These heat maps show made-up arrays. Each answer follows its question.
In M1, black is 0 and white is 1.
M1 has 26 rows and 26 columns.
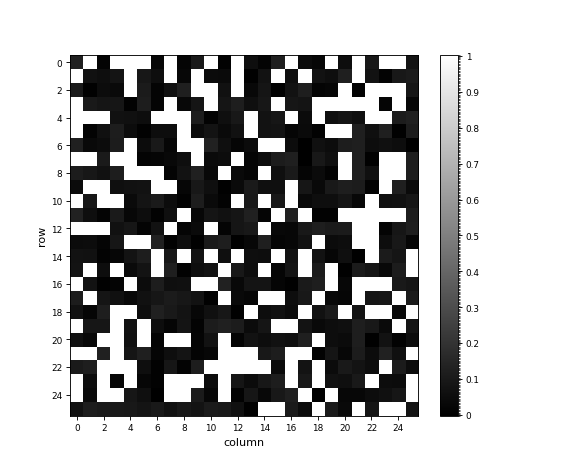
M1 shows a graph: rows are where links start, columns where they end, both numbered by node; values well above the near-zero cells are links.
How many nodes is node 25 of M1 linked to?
6
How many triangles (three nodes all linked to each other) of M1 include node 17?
6
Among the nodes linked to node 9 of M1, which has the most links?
node 23
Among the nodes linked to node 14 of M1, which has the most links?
node 22
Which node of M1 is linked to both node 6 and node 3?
node 15
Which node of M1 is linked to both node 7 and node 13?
node 4
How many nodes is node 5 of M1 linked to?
5
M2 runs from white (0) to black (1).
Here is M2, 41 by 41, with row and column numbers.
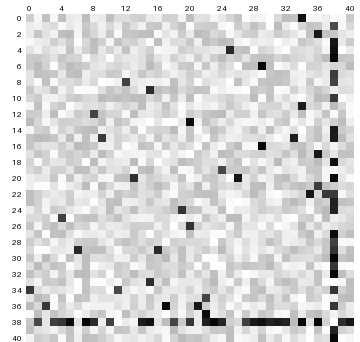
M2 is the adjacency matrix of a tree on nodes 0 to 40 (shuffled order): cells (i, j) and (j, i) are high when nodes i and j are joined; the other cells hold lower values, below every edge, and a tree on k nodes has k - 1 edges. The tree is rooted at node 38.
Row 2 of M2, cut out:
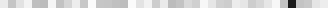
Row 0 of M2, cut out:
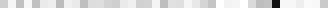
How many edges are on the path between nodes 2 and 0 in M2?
4
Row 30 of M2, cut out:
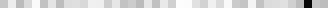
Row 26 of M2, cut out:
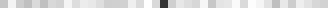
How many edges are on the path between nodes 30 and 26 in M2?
3
